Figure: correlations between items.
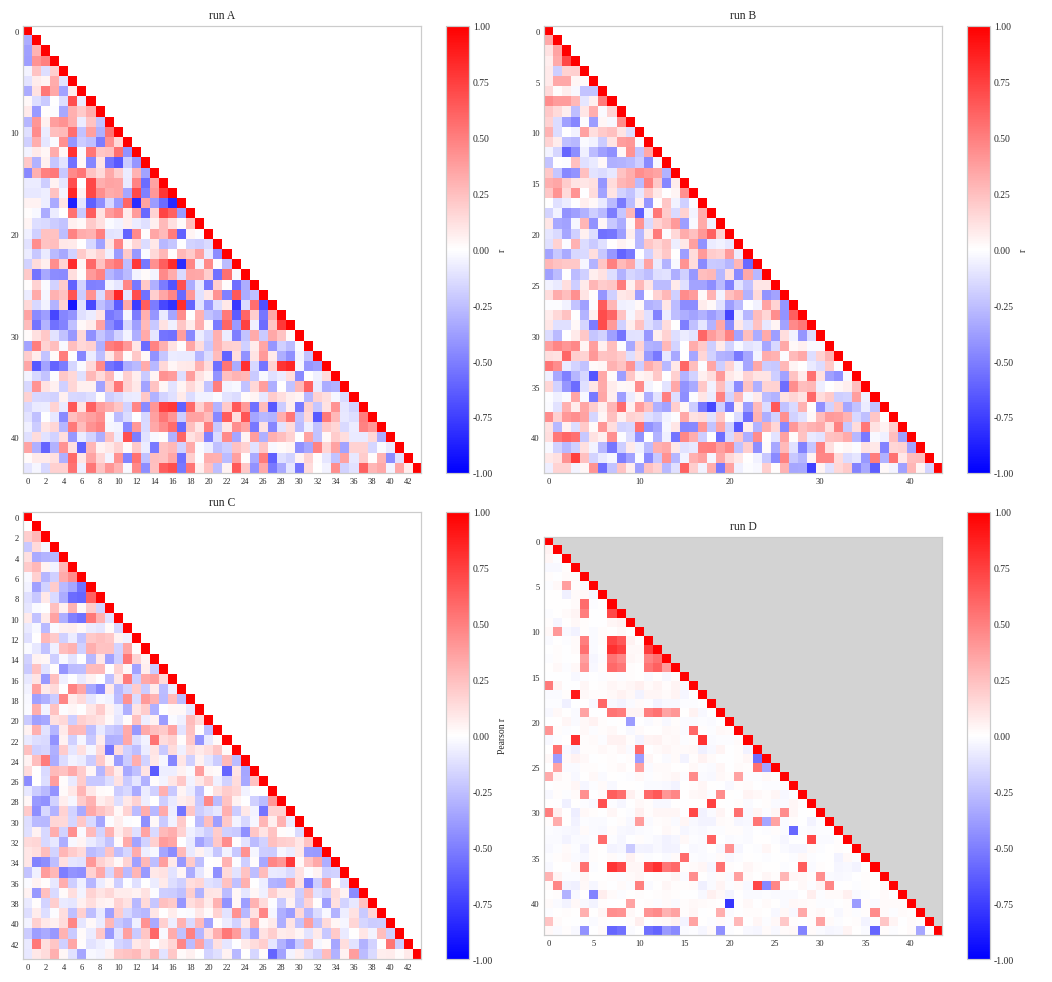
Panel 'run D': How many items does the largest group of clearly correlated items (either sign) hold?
12
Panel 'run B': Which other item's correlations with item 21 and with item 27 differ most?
39
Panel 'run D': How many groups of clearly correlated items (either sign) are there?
9
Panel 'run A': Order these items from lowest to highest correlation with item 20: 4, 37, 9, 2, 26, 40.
40, 4, 9, 26, 2, 37
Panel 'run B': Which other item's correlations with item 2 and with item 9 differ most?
3
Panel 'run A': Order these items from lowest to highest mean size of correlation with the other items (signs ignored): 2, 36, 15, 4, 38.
36, 2, 4, 38, 15
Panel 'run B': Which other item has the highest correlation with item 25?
37
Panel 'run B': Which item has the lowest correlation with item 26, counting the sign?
35
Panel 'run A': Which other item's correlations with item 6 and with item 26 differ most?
10
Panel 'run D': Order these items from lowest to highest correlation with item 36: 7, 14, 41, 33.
33, 41, 14, 7
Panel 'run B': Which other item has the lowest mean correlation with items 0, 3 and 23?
22
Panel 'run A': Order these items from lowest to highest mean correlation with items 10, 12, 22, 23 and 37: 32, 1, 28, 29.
28, 29, 32, 1
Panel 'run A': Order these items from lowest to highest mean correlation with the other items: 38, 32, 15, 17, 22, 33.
17, 32, 33, 22, 38, 15
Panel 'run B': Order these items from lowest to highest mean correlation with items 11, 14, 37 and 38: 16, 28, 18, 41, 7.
18, 41, 28, 16, 7
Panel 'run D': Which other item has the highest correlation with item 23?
38
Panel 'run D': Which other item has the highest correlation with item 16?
30
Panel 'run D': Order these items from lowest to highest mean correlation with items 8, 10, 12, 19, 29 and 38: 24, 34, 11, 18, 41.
24, 34, 18, 41, 11
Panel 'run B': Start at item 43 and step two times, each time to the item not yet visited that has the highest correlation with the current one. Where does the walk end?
33
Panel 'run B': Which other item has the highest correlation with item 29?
6
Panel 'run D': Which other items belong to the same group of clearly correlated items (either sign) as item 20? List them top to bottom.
9, 34, 40
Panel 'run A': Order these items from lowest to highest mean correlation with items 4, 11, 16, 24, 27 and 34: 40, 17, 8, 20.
20, 8, 17, 40
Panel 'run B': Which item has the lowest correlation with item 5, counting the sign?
34
